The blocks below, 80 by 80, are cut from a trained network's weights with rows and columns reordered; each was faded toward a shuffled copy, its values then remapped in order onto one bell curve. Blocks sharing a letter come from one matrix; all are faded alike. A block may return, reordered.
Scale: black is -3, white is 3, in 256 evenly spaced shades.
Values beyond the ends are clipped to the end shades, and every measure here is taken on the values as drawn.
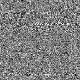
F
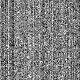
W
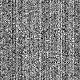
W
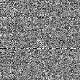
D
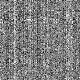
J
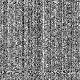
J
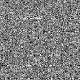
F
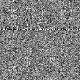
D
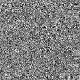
F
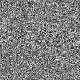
F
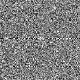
D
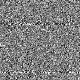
F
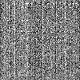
J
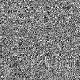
F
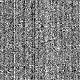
J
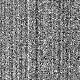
J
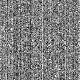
J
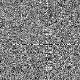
D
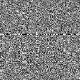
D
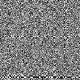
D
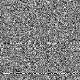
D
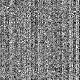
W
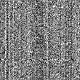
W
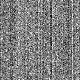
J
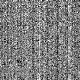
J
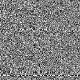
D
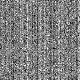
J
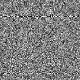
D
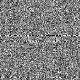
D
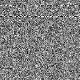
D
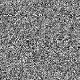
F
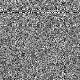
D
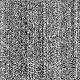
J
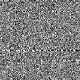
D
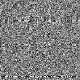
D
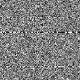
D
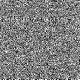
F
